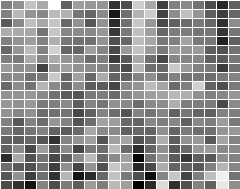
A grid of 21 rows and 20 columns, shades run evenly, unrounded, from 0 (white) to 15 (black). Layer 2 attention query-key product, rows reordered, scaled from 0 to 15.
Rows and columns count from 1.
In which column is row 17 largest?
12
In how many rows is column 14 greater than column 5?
10
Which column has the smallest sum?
5
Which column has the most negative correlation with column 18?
7
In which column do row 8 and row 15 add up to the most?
11
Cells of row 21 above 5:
17
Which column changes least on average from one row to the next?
20
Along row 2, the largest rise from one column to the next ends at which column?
14
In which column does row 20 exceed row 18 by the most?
8
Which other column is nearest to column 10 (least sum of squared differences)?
19
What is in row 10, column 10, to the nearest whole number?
11
